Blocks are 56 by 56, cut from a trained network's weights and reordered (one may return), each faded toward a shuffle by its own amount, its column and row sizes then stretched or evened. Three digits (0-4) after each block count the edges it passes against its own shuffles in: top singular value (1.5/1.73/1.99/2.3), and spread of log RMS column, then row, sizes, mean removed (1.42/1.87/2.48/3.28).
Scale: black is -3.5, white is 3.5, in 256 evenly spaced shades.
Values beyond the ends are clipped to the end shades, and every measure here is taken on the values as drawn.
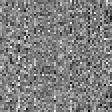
0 3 0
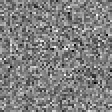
1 0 1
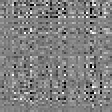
3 3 4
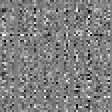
2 4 3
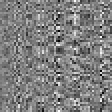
4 4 0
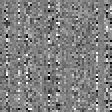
0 4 1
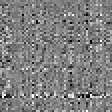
2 3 3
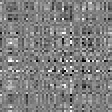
4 3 3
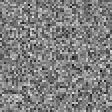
2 1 0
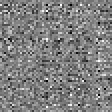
2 2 3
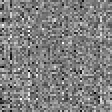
2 3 1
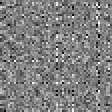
3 3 2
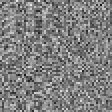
3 0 0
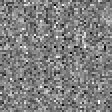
0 1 1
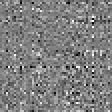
1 3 3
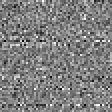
3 1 2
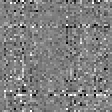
0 3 3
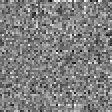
0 1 2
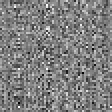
2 3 0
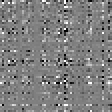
0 4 4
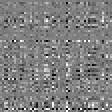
4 3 4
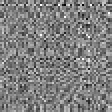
4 2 1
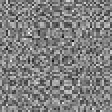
4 0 0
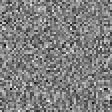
2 0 0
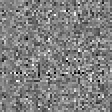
0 3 2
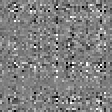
1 3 3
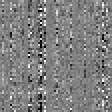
1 4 0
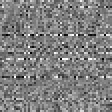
4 0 3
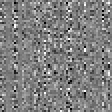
3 4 0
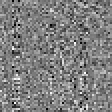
1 3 0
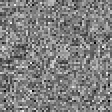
2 0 1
